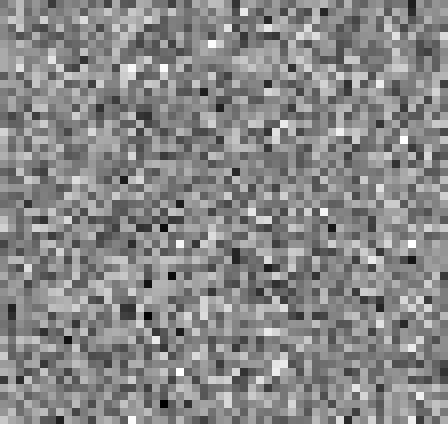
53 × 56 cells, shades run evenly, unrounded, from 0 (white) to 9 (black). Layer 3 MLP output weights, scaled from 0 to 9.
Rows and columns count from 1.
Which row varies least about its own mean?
21
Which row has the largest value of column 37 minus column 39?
9
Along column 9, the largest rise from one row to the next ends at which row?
43
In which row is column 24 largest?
51
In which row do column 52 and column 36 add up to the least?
39
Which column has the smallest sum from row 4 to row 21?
41
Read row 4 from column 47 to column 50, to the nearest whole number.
4 6 2 4
